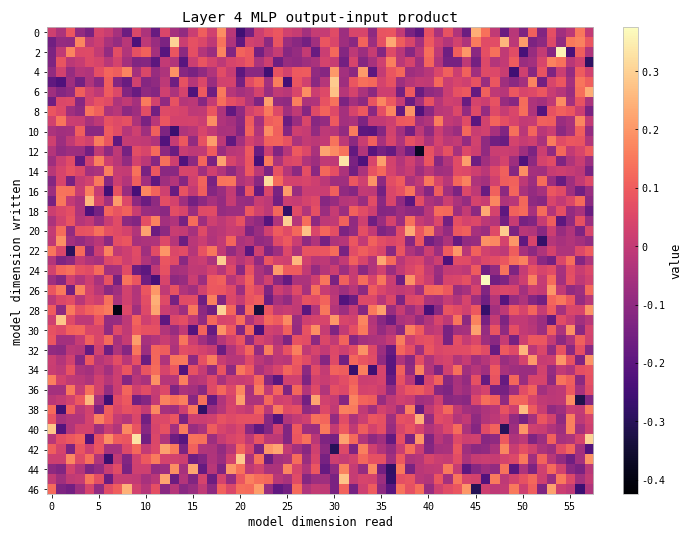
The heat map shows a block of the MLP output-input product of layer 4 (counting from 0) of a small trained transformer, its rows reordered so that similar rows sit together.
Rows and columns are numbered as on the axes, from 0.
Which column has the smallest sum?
36
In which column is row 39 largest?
39
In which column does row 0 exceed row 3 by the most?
45
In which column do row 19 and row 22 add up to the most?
25
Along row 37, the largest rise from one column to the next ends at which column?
28
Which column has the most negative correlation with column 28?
56
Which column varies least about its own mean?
41
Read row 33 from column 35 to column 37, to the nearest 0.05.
-0.1 -0.2 -0.05
